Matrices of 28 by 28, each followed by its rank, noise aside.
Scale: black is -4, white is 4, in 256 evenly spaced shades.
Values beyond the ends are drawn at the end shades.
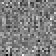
seven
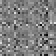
four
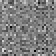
four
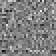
seven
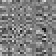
three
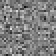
five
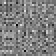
four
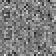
six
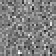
seven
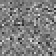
six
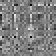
three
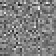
seven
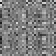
three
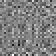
four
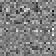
six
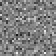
seven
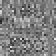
five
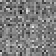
five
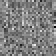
seven
